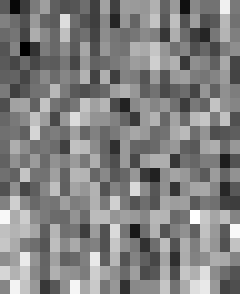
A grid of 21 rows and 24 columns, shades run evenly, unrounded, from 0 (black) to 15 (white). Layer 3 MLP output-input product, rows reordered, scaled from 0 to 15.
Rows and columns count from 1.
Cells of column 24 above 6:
12
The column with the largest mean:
21
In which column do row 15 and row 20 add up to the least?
24
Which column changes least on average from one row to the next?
5
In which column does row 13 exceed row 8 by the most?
19
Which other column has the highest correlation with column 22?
3
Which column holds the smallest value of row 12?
23
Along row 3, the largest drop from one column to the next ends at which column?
8
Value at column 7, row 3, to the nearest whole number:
11
